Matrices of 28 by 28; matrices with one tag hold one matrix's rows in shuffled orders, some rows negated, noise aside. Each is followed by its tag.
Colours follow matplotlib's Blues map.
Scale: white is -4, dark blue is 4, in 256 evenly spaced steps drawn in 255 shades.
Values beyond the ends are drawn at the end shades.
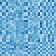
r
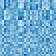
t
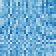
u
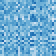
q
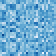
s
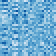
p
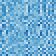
r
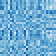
u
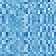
r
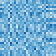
u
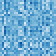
t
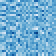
s
